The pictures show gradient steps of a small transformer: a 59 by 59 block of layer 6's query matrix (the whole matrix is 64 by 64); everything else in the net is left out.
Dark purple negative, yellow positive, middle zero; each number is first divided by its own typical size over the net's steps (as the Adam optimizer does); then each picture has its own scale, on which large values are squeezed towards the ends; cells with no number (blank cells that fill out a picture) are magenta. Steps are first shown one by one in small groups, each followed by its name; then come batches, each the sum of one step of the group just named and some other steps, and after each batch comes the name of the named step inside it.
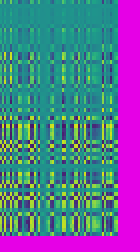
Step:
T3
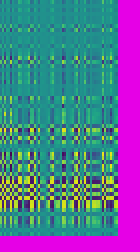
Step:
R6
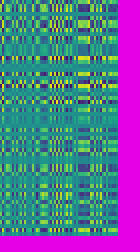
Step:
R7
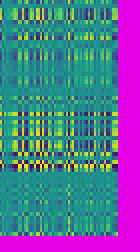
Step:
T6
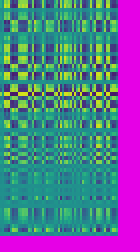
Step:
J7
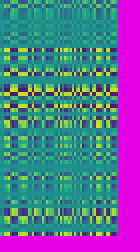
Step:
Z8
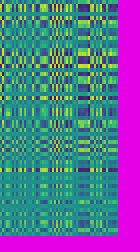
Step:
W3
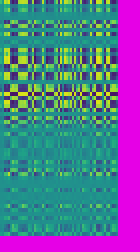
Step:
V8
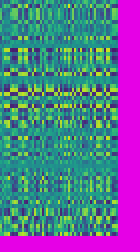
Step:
Z8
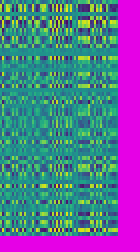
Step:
R7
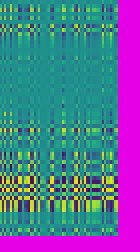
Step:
R6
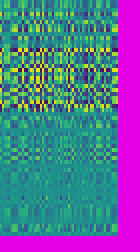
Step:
J7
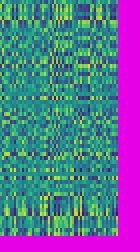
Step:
W3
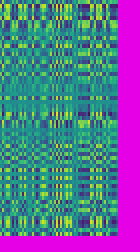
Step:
W3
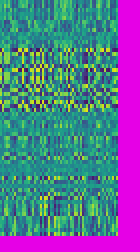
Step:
J7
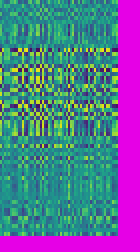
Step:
Z8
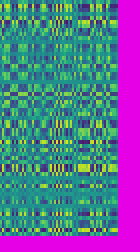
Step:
J7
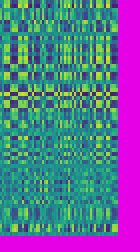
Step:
J7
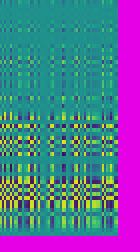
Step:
R6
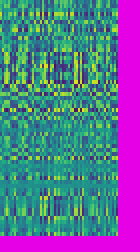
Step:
J7
